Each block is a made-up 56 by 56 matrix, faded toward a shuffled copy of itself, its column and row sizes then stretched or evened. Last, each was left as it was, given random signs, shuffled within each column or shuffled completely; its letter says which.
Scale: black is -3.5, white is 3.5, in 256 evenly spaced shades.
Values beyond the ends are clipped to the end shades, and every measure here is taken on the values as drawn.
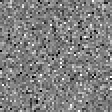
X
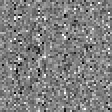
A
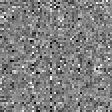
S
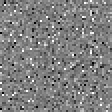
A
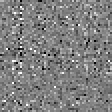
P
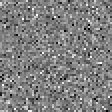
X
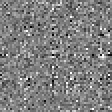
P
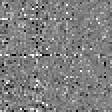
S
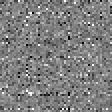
P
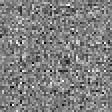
S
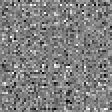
S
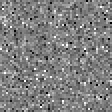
X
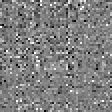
S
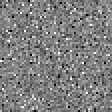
X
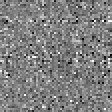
P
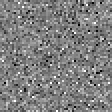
X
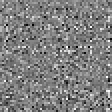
P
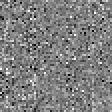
A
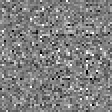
S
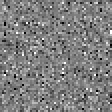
P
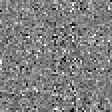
P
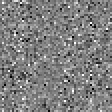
A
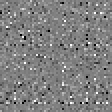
S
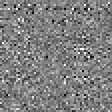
S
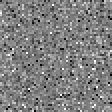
X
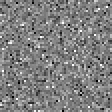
X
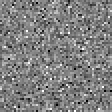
X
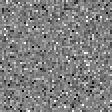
X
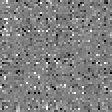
S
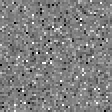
X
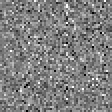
A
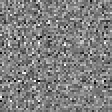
S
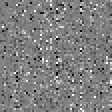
A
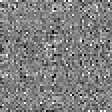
S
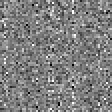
A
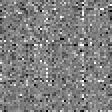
S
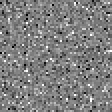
X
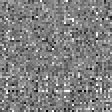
S
